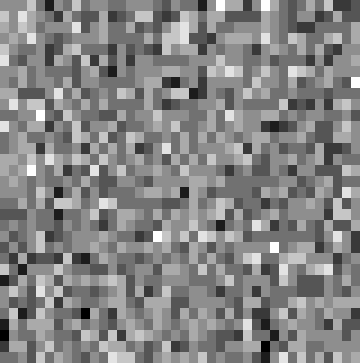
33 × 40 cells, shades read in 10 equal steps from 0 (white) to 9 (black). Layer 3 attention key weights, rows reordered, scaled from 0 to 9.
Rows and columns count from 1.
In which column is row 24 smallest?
29
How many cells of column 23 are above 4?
14
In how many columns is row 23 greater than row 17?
14
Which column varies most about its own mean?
30
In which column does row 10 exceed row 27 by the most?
19
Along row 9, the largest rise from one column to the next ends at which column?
22
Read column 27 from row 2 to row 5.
6 4 3 4
